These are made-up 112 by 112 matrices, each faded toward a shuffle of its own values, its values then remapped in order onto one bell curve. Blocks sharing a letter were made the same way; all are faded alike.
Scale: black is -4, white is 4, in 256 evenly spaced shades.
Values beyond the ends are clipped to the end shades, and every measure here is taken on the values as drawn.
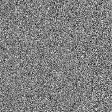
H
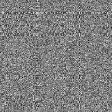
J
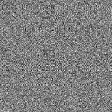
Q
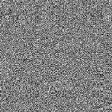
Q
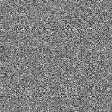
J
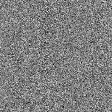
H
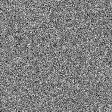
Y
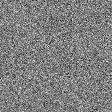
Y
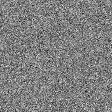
Y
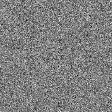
H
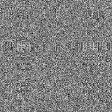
J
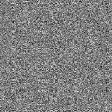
J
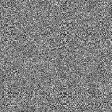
J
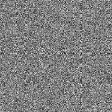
J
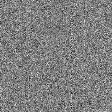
H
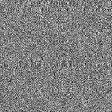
Q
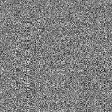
J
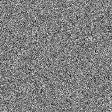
H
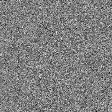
H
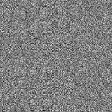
Q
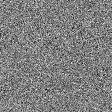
Y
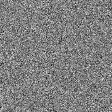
H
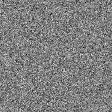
Y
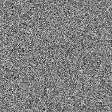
H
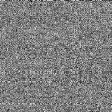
J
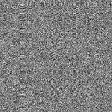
Q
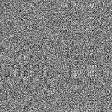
Q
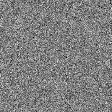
H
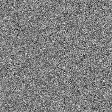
H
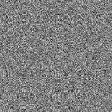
Q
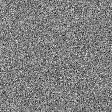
Y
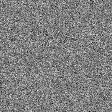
Y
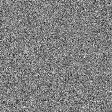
Y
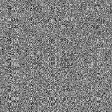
J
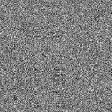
Q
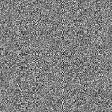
J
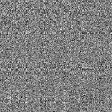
J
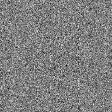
H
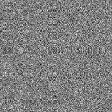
Q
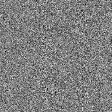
H
